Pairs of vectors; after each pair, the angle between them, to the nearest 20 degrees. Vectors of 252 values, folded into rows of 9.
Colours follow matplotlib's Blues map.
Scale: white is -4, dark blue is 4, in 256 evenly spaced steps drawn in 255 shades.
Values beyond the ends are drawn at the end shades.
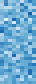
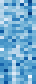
60 degrees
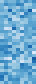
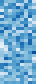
120 degrees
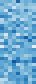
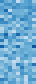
160 degrees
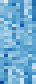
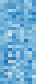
60 degrees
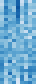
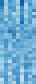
140 degrees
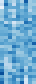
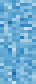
100 degrees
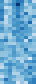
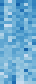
60 degrees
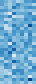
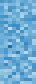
60 degrees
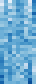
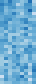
140 degrees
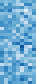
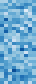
60 degrees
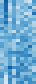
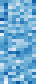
60 degrees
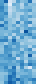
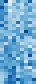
20 degrees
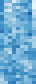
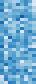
60 degrees
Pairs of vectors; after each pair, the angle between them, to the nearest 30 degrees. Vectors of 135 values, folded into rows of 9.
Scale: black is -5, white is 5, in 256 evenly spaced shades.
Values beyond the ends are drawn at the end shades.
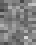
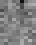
60 degrees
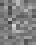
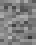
120 degrees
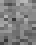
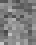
120 degrees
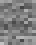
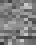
150 degrees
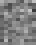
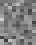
120 degrees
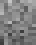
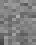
60 degrees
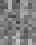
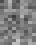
30 degrees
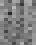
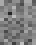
30 degrees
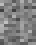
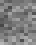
120 degrees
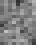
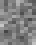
150 degrees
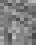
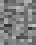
90 degrees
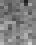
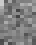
90 degrees
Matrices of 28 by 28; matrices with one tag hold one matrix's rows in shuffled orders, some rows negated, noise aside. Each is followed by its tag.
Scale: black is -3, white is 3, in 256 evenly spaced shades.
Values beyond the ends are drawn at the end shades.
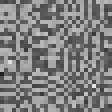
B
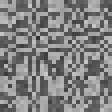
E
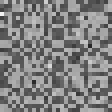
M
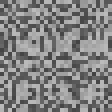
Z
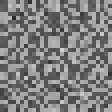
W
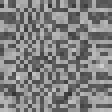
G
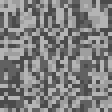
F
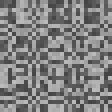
E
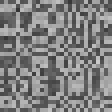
B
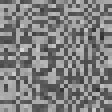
B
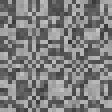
E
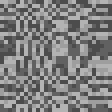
G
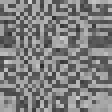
G
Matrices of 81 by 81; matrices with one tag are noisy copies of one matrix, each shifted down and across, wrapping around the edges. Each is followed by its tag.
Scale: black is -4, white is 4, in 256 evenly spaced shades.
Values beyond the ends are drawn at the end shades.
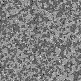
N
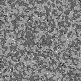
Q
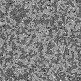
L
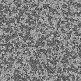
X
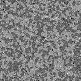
Q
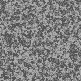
X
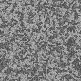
L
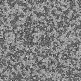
Q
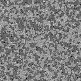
X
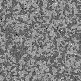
L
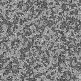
N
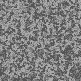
L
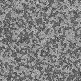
Q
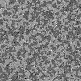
N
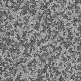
N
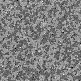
N
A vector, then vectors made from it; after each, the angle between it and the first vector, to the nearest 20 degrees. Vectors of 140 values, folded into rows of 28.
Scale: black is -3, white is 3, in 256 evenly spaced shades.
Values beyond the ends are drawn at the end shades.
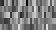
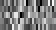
40 degrees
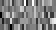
60 degrees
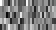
140 degrees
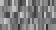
160 degrees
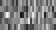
40 degrees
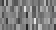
80 degrees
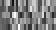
40 degrees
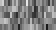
160 degrees
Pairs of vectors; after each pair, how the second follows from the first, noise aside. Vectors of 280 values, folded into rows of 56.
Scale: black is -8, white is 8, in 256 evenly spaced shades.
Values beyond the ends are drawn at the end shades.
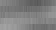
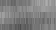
reversed.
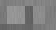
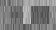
reversed, negated, scaled up.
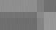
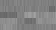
wrapped around, partly zeroed.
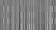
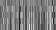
scaled up.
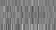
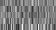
scaled up.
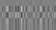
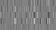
reversed, partly zeroed.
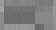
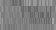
reversed, partly zeroed.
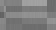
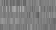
wrapped around, partly zeroed.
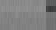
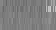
negated, partly zeroed.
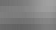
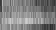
wrapped around, negated, scaled up.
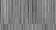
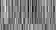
scaled up.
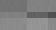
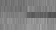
copied.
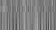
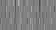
reversed, partly zeroed.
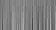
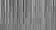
reversed.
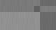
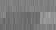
negated, partly zeroed.
